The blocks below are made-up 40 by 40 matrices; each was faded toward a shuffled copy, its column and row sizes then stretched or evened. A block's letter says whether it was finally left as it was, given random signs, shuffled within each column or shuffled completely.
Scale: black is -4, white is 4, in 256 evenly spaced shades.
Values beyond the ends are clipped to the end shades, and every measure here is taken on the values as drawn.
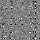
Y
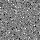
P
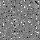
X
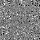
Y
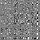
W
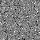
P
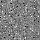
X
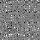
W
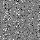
X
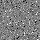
P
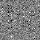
Y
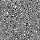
X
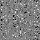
X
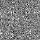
Y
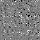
Y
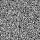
P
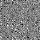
Y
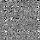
Y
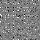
Y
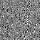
X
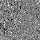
X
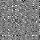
W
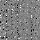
X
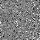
X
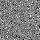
P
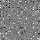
Y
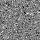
P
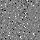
X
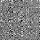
W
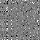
W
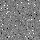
P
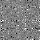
Y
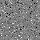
P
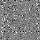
Y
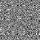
W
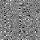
W
